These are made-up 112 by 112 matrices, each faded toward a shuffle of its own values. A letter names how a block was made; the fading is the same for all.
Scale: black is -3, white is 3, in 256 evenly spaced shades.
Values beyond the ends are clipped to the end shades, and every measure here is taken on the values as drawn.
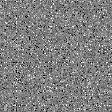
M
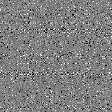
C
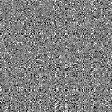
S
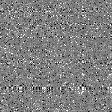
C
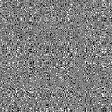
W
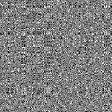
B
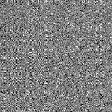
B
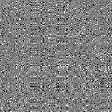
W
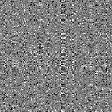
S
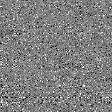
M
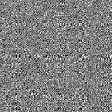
B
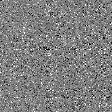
M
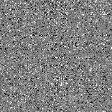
M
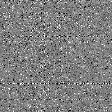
M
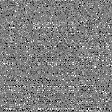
C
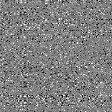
C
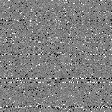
C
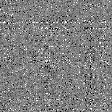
M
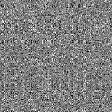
B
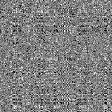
B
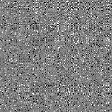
W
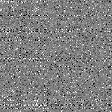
C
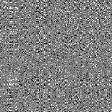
W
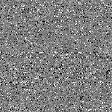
M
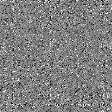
M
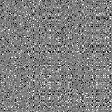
W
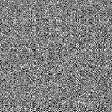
B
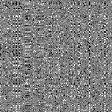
S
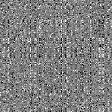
S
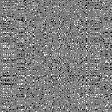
W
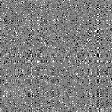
W
